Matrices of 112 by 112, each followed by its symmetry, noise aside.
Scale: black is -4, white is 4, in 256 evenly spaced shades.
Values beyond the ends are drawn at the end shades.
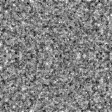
mirrored top to bottom.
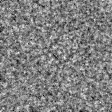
symmetric across the other diagonal.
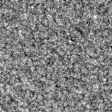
symmetric across the other diagonal.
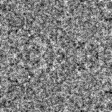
mirrored top to bottom.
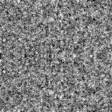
mirrored top to bottom.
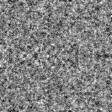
mirrored top to bottom.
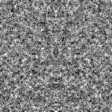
mirrored left to right.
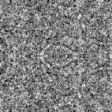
mirrored top to bottom.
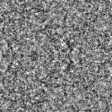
mirrored top to bottom.
